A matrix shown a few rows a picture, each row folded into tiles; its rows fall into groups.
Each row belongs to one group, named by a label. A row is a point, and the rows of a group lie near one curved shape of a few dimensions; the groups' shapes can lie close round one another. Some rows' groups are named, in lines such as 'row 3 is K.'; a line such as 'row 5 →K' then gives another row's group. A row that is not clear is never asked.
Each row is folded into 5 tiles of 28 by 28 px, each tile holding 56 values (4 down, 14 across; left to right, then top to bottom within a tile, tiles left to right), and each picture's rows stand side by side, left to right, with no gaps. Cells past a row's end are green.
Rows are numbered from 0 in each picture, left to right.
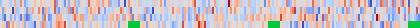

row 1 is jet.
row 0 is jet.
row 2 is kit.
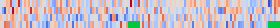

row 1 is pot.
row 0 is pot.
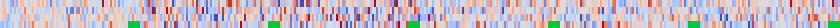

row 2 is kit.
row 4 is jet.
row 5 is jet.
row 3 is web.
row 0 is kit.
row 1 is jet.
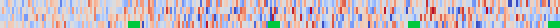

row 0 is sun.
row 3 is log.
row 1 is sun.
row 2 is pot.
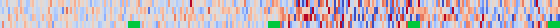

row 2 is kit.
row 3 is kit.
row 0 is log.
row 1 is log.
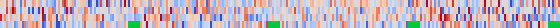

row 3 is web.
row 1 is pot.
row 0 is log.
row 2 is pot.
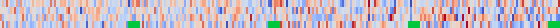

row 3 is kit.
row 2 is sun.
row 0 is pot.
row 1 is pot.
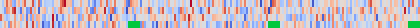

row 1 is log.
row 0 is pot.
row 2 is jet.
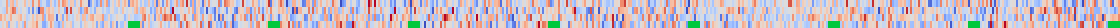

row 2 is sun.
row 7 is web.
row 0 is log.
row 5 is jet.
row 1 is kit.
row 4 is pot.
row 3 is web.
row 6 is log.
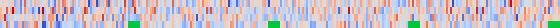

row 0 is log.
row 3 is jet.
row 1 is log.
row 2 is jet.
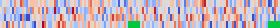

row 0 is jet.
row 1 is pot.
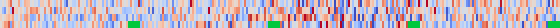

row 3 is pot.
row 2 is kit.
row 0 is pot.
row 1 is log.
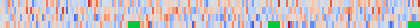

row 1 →pot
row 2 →pot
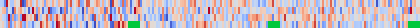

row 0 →web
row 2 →log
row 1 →jet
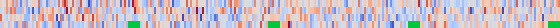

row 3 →web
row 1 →jet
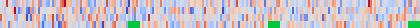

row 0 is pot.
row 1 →web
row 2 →sun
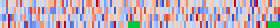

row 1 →kit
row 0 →web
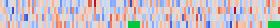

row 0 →sun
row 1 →jet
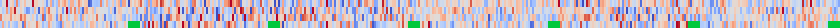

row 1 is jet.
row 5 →kit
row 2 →kit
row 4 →kit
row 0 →log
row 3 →pot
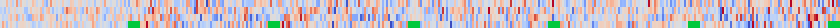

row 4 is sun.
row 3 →jet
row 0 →log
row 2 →pot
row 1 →pot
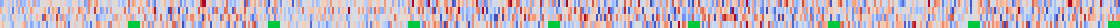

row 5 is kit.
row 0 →jet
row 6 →sun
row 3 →jet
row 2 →jet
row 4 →web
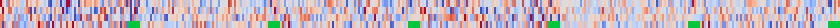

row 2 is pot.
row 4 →log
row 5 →pot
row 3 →kit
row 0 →sun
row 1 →sun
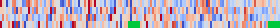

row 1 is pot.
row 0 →sun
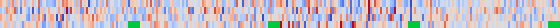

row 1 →web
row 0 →log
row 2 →sun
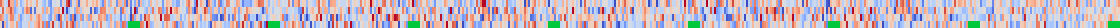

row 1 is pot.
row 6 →pot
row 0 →sun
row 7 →web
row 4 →log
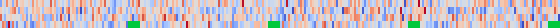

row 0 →pot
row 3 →kit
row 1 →kit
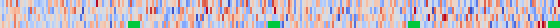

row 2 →sun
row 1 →log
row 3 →web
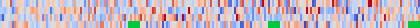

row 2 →jet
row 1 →kit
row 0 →web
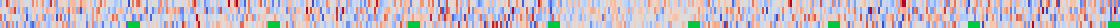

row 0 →pot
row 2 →jet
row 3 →sun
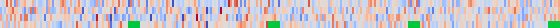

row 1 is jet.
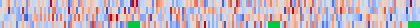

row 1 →web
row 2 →pot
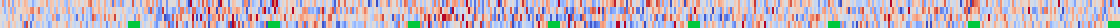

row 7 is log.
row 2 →log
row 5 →jet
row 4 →web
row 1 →log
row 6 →log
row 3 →kit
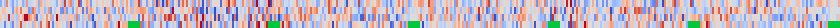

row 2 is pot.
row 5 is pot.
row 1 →kit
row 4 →web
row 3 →sun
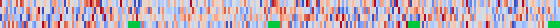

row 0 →jet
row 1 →log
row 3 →kit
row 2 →kit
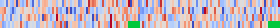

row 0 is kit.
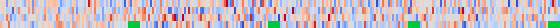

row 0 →sun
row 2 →log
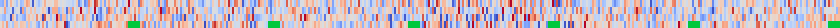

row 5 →web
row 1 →sun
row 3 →jet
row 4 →web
